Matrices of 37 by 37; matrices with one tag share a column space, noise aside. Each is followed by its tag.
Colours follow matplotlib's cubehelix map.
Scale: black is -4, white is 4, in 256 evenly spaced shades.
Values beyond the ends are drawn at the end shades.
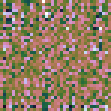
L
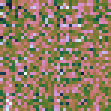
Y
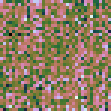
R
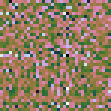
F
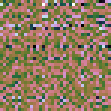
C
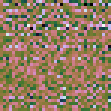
C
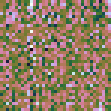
Y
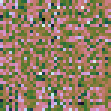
Y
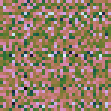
F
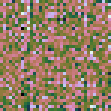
L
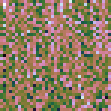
R
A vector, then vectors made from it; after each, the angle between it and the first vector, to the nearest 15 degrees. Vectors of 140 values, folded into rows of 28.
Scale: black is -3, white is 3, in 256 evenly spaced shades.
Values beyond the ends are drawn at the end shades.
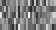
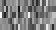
30 degrees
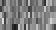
45 degrees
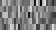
150 degrees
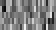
90 degrees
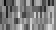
90 degrees
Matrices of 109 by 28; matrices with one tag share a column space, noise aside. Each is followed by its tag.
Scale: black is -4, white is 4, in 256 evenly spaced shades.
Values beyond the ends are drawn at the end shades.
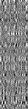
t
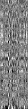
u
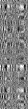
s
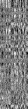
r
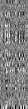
u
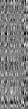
t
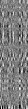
u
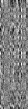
r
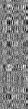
s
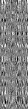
t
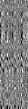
u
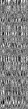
t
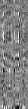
u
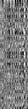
r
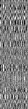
s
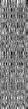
r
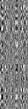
s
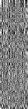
r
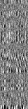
u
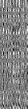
r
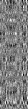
t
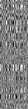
s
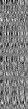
t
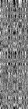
r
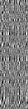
t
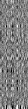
u
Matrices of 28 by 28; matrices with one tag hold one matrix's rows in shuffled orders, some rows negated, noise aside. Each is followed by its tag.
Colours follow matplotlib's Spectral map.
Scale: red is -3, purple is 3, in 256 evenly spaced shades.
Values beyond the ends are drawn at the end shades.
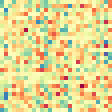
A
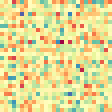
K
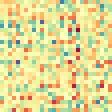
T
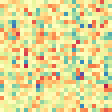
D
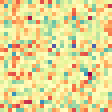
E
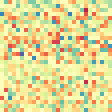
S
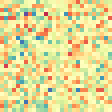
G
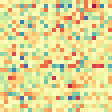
K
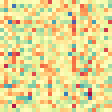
E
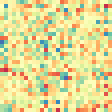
A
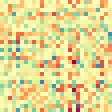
T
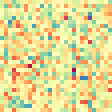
E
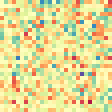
D
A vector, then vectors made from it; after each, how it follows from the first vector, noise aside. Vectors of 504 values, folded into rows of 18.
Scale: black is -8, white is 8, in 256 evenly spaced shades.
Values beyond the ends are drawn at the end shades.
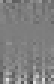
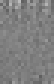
reversed, shrunk.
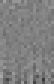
negated, shrunk.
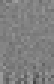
negated, shrunk.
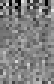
reversed, negated, scaled up.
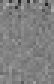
reversed, negated, partly zeroed.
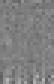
shrunk.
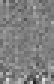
sign-scrambled.
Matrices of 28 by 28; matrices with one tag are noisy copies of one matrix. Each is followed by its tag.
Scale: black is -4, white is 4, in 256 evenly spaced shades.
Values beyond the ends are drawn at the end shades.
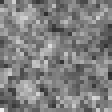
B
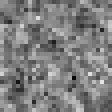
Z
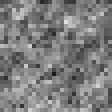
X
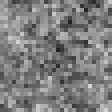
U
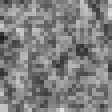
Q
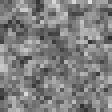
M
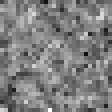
B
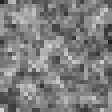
B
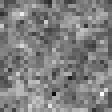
X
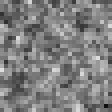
Z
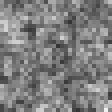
U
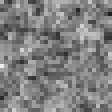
M
